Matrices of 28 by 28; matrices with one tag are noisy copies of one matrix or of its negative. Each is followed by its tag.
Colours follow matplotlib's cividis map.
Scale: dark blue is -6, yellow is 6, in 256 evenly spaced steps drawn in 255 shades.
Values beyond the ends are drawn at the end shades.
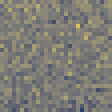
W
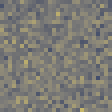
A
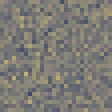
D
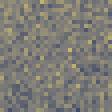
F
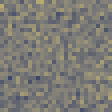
A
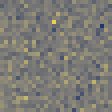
A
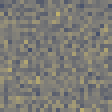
A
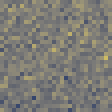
W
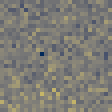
W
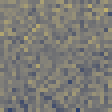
F
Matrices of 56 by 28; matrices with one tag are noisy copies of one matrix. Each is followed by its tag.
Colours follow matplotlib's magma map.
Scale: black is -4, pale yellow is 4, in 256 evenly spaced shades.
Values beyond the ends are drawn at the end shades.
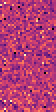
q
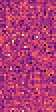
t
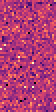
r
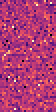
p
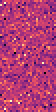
q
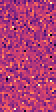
p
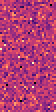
r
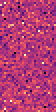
q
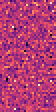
p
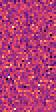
p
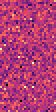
r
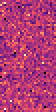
q
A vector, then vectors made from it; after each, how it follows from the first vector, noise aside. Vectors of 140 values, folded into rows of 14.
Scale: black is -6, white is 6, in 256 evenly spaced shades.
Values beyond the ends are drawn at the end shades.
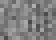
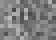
reversed, negated.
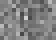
reversed, negated.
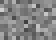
sign-scrambled.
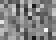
wrapped around, scaled up.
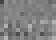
wrapped around, partly zeroed.
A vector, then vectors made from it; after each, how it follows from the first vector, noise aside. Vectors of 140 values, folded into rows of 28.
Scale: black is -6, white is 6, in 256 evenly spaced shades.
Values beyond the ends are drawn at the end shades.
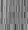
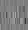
wrapped around, partly zeroed.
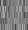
sign-scrambled.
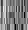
scaled up.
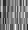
negated, scaled up.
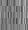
wrapped around.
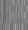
negated, shrunk.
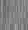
negated, shrunk.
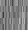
reversed.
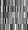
negated, scaled up.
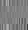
wrapped around, partly zeroed.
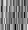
scaled up.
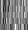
negated, scaled up.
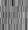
reversed.
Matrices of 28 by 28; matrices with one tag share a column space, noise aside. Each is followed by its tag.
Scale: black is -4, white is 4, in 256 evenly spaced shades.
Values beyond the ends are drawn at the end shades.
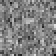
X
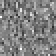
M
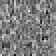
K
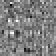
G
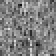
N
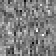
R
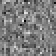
G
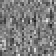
X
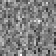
X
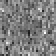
M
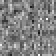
K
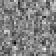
M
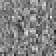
M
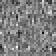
G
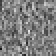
M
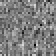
N
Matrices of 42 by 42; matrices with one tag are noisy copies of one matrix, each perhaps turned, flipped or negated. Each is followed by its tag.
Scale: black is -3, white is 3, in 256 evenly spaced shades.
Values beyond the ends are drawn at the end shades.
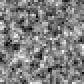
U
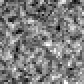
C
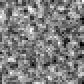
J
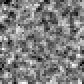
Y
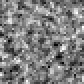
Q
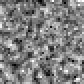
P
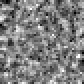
Y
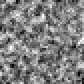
P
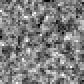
U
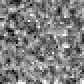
J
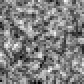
U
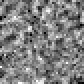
P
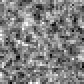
U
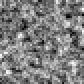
Q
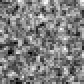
J
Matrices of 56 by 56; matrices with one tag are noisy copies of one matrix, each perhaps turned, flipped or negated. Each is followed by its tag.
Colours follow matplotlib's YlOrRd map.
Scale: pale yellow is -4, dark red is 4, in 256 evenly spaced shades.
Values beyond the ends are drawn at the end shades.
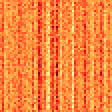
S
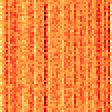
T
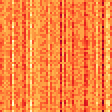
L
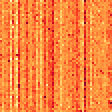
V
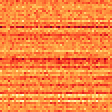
V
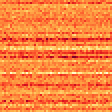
S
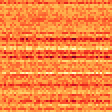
S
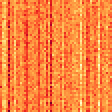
L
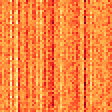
V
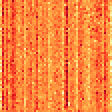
T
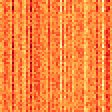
L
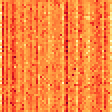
T
